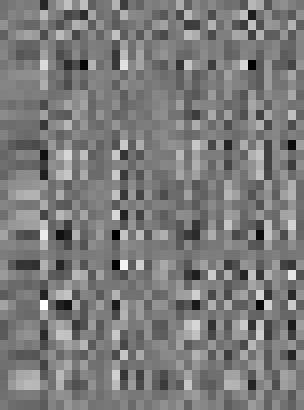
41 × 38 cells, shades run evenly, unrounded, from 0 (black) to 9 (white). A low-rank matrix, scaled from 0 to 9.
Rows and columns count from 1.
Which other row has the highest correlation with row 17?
13
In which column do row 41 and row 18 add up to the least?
6
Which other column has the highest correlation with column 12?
31
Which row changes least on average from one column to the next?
26
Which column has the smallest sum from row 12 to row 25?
16
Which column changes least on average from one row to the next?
14
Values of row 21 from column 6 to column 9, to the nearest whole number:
6 4 3 3
